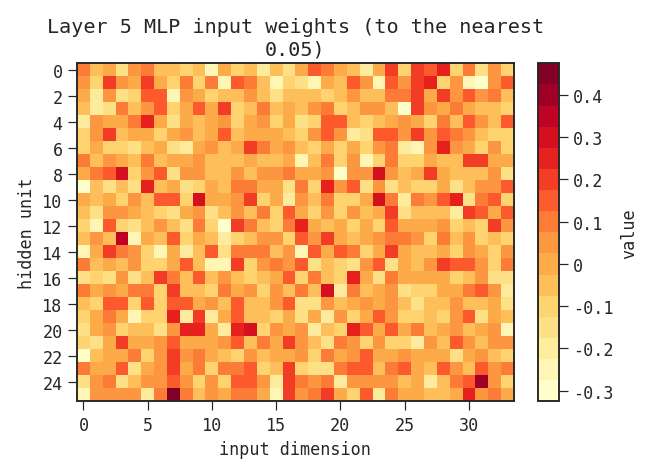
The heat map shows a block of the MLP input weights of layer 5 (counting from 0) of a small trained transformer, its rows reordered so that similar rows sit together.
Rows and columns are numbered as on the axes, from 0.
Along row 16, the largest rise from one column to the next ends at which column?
21
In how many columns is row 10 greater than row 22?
16
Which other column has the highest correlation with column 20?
33
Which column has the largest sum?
24
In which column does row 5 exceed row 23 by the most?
19
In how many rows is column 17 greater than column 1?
14
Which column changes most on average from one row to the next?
3
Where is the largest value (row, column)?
25, 7
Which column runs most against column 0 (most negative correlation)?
10
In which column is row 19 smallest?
4
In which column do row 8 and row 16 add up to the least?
20
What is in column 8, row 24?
0.05
